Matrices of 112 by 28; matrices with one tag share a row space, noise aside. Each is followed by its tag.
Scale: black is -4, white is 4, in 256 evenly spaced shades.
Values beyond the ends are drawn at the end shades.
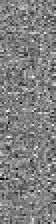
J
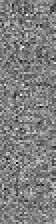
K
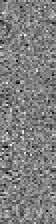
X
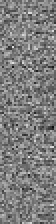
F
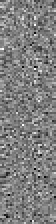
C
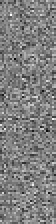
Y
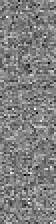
F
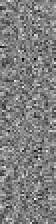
C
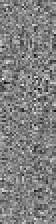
C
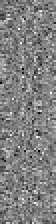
C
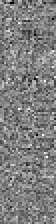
F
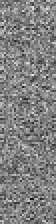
Y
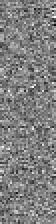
J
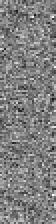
J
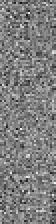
K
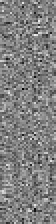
C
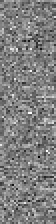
F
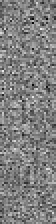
Y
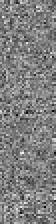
K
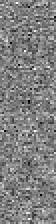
F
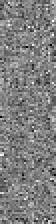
J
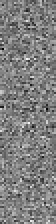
Y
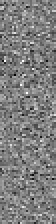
Y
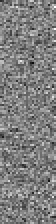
J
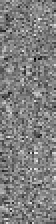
C
